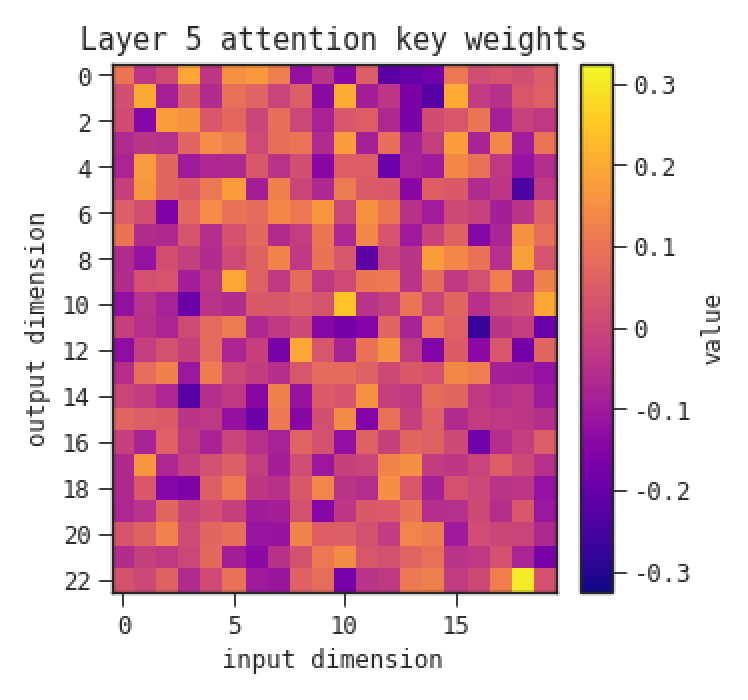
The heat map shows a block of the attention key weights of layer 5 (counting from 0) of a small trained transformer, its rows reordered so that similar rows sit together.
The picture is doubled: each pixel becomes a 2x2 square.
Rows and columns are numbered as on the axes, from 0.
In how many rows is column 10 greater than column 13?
15
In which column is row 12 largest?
8
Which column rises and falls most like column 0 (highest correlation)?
3
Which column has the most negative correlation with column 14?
6
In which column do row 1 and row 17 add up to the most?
1
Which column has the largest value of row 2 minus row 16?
16
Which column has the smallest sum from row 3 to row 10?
13
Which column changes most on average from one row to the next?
10
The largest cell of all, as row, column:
22, 18
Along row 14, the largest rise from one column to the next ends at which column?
7
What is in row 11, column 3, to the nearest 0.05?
0
